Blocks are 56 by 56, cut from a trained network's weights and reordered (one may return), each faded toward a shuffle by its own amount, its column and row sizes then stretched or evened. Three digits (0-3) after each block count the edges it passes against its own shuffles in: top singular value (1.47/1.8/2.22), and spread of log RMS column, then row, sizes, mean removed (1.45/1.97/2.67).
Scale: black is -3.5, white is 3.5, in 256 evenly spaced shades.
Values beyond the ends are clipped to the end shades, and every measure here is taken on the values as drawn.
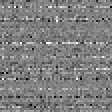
1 0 3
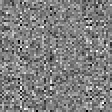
2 2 0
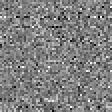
1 0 2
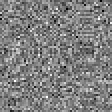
3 0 0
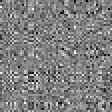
3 1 2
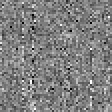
0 2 0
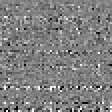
0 1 3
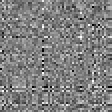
3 2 2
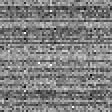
3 1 0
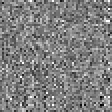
1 2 1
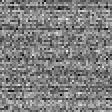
2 1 0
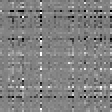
3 3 2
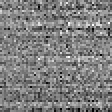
2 2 1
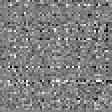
1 2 3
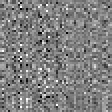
3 3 1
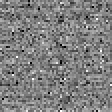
0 1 0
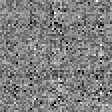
0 2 1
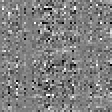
0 3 2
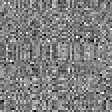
3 0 1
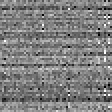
3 2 1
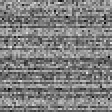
3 0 0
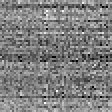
3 2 1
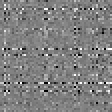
3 2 3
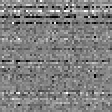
3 1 3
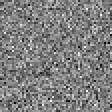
1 0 0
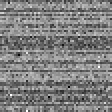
3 0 0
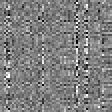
3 3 0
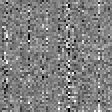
1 3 0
